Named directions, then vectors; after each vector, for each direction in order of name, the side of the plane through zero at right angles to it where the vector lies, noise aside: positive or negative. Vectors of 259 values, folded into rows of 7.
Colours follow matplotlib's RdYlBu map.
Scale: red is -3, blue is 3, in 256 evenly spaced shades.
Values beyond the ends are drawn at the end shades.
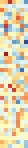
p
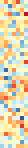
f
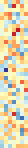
positive, negative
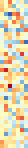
negative, positive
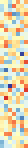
positive, negative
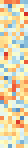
positive, positive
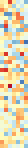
negative, positive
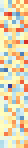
positive, negative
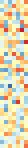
positive, negative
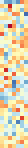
negative, negative
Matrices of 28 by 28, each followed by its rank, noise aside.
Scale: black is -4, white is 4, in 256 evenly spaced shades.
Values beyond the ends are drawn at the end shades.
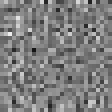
six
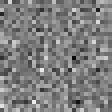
six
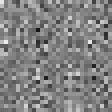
six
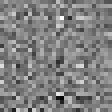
four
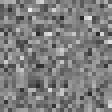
six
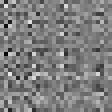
four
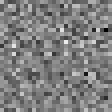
six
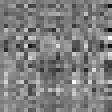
three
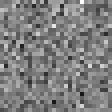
eight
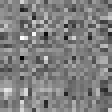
four
